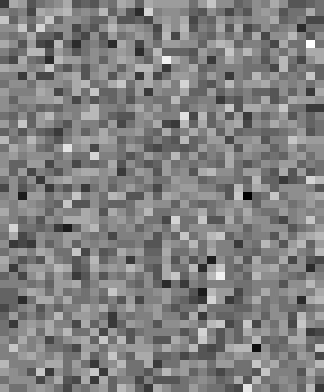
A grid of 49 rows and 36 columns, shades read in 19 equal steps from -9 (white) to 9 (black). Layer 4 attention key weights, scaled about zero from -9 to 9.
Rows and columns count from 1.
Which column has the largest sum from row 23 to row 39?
3
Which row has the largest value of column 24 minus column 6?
33
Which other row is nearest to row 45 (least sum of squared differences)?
27
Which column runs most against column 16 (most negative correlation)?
35
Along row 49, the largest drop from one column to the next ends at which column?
28
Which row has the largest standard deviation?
6
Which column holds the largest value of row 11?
24
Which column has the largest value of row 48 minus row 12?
11
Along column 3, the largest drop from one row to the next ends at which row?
26
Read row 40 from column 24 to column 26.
0 2 2
